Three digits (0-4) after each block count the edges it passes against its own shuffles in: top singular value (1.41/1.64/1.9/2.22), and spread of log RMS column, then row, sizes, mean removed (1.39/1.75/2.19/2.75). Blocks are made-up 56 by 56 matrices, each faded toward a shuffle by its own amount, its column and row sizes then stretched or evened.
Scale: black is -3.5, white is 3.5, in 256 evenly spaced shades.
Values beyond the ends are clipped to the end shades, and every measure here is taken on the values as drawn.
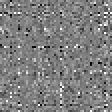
3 3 2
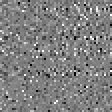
3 2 2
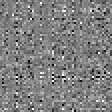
3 4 2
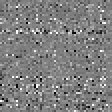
2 2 4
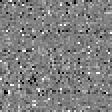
1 1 2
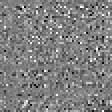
1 1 3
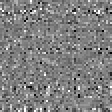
2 2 3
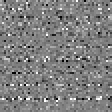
3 1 4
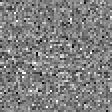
2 0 1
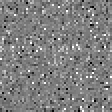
0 0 1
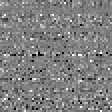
1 0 4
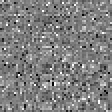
3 0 0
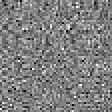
4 0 0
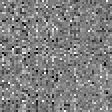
3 3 1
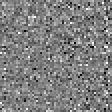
2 2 1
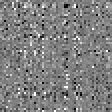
3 3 2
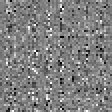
0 4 1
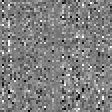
1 4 1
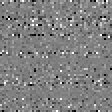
0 0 4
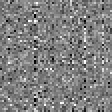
3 3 1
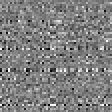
4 1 4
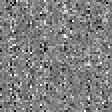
2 3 0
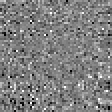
3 2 2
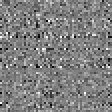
0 2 4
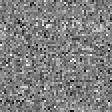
1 0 2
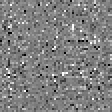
1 2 1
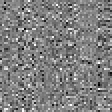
3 3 1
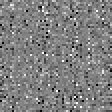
0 3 1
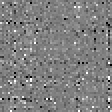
2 3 2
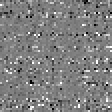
0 2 4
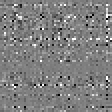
2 3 4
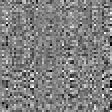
4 4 2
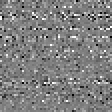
3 1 4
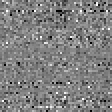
1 0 4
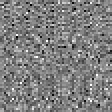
3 1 1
